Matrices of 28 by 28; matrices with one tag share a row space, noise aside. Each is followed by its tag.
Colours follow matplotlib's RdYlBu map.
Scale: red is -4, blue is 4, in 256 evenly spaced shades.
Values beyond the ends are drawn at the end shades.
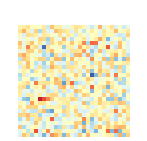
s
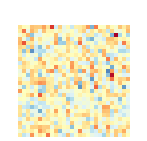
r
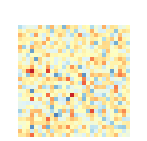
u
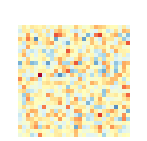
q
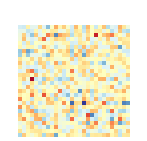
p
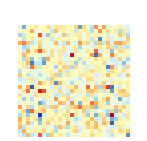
r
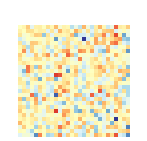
q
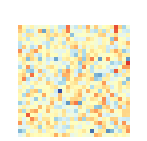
q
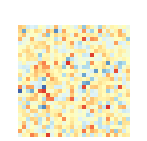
s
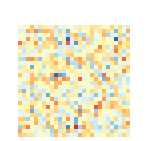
q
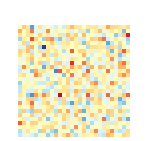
p
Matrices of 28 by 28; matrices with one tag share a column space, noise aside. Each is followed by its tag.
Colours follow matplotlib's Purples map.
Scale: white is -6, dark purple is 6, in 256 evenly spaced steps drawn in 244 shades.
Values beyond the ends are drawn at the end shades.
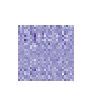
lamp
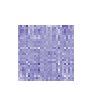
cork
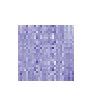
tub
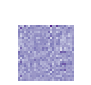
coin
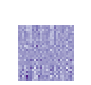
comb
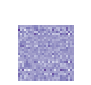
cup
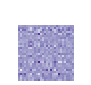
cup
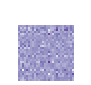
cup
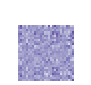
lamp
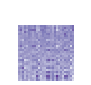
comb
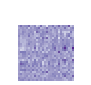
coin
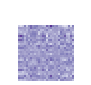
lamp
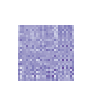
comb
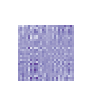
cork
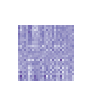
comb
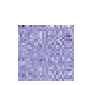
lamp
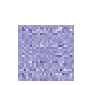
cup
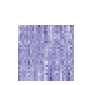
tub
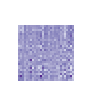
comb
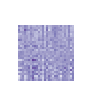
comb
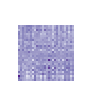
comb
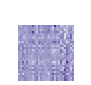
tub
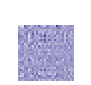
lamp
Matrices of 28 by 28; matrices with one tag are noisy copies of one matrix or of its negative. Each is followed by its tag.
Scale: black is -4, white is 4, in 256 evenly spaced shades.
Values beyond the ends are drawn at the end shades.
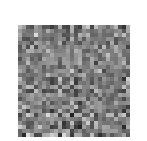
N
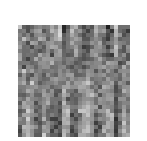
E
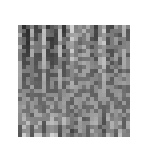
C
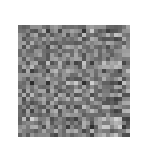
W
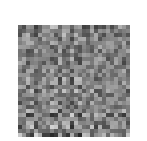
N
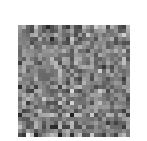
N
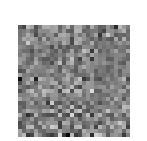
N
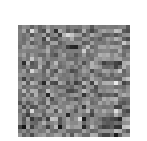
W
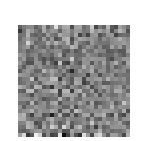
N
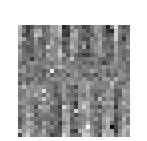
E
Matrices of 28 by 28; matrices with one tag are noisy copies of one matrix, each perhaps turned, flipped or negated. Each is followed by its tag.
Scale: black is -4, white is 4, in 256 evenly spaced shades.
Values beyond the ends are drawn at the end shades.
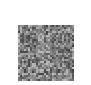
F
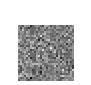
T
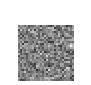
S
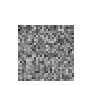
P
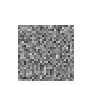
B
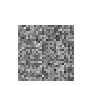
P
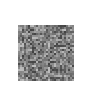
P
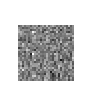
S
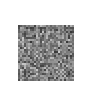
B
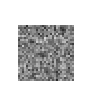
P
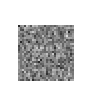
F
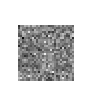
F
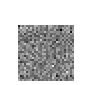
B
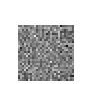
B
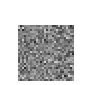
S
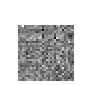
P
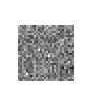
P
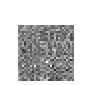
T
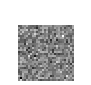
S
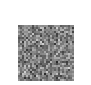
B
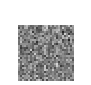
S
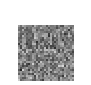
P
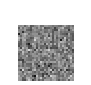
P
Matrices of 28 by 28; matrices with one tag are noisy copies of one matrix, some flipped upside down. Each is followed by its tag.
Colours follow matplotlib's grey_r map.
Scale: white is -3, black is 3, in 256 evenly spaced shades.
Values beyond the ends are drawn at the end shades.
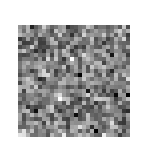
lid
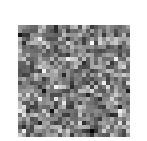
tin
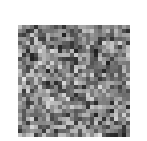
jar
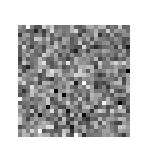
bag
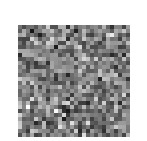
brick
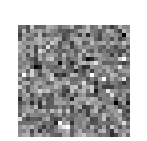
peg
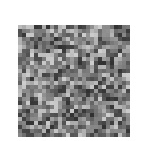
jar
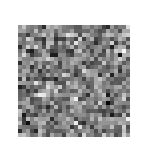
tin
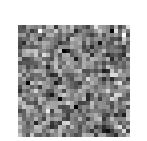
brick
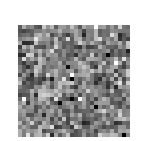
bag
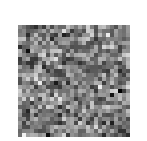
jar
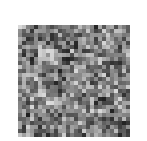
jar
